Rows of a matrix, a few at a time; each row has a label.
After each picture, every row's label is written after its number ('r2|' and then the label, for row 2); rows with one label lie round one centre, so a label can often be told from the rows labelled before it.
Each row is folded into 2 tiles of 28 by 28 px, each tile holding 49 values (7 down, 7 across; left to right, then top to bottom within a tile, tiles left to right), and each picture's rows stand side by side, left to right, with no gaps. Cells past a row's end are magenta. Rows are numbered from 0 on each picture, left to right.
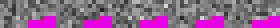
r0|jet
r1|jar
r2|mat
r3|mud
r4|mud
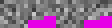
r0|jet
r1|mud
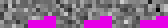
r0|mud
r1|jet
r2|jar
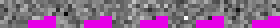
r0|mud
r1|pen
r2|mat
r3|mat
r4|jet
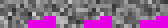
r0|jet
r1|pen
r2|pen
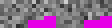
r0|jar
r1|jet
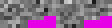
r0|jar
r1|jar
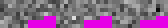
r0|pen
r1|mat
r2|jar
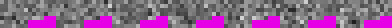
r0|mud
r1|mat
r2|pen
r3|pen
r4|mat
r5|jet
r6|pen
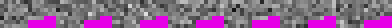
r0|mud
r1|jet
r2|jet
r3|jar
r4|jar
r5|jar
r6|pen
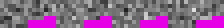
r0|jar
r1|mat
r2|jet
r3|mud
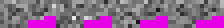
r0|jar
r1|mat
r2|jar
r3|jar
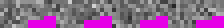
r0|mat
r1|pen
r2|pen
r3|mud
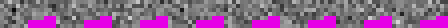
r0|jet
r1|mat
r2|mat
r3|jet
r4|pen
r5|pen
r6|mud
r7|pen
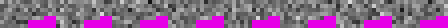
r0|mud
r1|pen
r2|jar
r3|mud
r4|mud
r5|mat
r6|pen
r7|jar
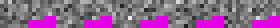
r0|mud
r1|jar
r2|mat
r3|jar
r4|mud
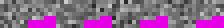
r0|mud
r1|jar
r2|mud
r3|jet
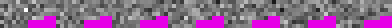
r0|mud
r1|mud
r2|mat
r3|mat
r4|mat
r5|pen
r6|jar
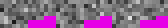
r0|pen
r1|pen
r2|mat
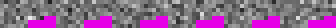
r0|mat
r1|jet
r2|jar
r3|jet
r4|mat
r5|mat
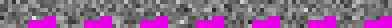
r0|mud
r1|pen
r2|pen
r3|jar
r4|mud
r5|mud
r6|mat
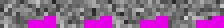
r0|pen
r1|pen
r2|pen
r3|mat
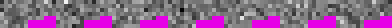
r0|pen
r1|jar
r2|mat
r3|jet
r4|mat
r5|jet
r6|pen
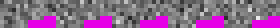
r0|jet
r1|jet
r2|pen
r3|jet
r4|mud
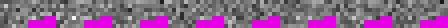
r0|mat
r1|mat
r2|mat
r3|mud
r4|pen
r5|mat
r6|mat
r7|mat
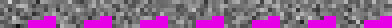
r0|jar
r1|pen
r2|mud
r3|jar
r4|jar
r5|mat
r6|jet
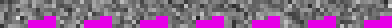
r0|mat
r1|jet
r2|jet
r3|jet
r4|jet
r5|pen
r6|mat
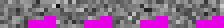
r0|jar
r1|mud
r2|mat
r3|jar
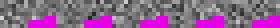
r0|jet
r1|pen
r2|pen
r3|jet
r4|jar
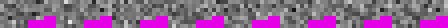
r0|jar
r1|jar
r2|mud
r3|pen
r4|jet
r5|jet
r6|jar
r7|jar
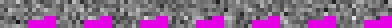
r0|mud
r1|mud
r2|mud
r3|mat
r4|pen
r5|pen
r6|mat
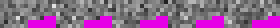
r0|mat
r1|mat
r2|pen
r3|mat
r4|pen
